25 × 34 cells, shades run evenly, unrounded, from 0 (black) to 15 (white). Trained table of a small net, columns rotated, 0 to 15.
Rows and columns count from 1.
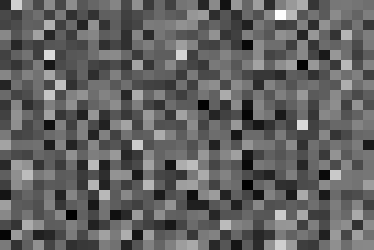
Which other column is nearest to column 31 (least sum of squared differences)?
11
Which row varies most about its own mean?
17
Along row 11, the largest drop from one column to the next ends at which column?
23
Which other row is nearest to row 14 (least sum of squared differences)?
21
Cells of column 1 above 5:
11
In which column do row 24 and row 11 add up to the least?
1
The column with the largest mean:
31
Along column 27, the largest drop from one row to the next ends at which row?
3
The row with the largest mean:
10
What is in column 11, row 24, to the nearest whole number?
7
